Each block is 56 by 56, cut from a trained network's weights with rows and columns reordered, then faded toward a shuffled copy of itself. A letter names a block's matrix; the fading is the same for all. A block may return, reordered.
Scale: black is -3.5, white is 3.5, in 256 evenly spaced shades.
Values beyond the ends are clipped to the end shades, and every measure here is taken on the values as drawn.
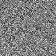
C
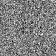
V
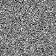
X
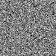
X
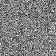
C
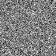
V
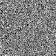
X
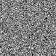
C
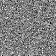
C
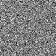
V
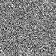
V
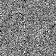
X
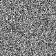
V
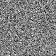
V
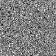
X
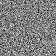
V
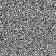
C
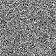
C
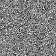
V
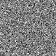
V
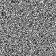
C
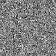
X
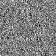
V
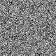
V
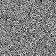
V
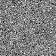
V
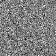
X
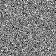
V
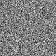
C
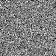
C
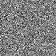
C
